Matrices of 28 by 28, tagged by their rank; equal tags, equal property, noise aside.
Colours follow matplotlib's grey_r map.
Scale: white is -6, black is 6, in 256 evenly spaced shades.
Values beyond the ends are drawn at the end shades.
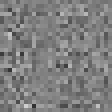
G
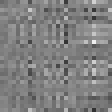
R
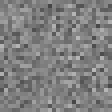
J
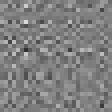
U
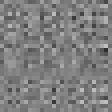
U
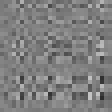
R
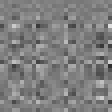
R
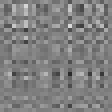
R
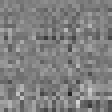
G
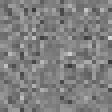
G
